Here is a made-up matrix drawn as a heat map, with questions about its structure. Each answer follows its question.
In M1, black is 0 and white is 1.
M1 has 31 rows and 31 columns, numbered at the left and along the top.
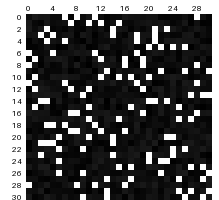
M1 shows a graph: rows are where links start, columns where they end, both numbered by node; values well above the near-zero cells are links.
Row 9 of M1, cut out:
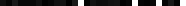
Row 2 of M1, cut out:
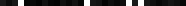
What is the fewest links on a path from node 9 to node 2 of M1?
4
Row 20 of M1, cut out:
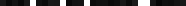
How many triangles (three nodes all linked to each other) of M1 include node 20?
3
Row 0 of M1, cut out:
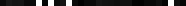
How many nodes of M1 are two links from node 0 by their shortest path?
4
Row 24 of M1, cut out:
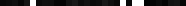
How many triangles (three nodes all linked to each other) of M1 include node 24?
3
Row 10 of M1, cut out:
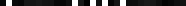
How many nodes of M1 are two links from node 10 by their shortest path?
8
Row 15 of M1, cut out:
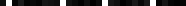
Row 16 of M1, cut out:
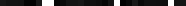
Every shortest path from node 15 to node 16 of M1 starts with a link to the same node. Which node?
node 1
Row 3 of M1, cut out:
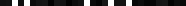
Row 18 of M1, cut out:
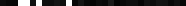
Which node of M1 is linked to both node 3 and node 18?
node 4
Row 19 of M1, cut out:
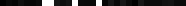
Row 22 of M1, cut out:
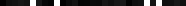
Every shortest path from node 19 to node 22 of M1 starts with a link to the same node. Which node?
node 12
